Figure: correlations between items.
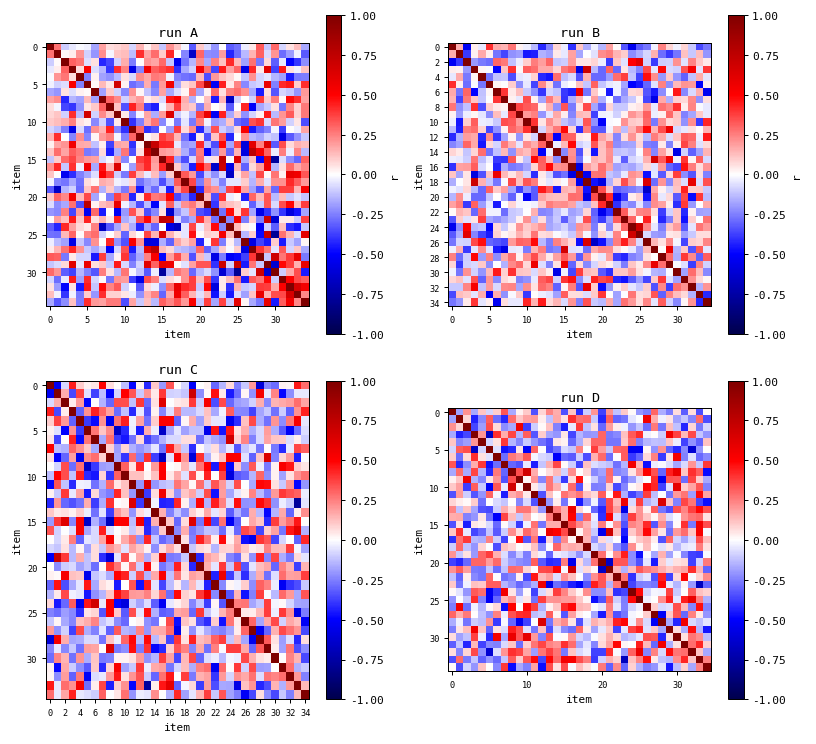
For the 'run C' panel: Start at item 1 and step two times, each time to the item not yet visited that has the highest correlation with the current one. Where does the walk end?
15
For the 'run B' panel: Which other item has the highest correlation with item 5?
0
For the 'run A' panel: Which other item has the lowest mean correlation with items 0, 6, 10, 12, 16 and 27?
19
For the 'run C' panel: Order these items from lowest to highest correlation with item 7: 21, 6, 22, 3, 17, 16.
6, 21, 22, 17, 3, 16
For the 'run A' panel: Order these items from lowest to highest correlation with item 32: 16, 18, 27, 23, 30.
27, 23, 30, 16, 18
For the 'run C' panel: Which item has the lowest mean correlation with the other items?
5
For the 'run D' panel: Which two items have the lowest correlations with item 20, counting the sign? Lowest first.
21, 16
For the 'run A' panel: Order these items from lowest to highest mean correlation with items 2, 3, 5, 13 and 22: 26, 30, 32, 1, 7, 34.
30, 26, 7, 32, 1, 34
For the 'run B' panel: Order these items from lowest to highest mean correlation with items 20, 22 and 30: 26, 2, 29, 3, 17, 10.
3, 10, 26, 29, 2, 17
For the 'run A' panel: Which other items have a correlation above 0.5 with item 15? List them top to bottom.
23, 25, 29
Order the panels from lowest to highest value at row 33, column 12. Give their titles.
run D, run A, run B, run C
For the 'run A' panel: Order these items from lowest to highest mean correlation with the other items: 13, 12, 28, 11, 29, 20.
11, 12, 28, 20, 13, 29
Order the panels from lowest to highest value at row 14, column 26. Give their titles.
run A, run C, run D, run B
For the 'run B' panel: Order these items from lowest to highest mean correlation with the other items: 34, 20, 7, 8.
20, 7, 34, 8
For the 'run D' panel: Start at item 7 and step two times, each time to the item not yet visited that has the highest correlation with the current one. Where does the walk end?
25
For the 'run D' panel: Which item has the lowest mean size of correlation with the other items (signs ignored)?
18
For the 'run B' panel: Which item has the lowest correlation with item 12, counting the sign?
14
